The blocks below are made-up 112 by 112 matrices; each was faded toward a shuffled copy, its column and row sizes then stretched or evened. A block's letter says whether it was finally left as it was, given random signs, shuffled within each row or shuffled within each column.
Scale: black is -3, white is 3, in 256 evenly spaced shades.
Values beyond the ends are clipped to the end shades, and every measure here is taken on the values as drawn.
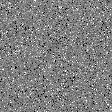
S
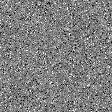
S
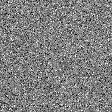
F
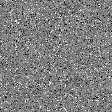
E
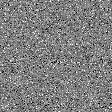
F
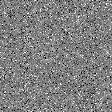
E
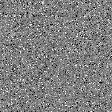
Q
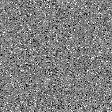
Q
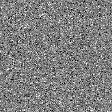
Q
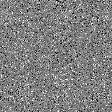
E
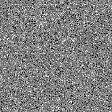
Q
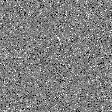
E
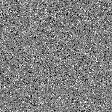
F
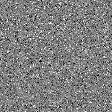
Q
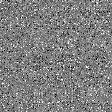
Q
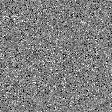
F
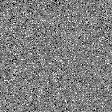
Q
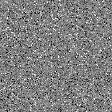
Q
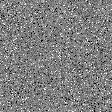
S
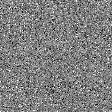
E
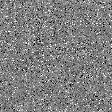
E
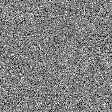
E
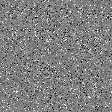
E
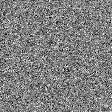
F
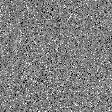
S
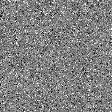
E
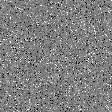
S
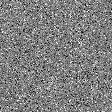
S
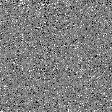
E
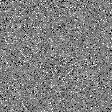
Q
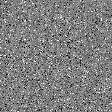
E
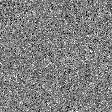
S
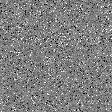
F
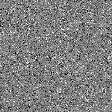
Q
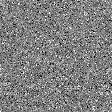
F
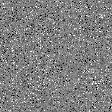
E
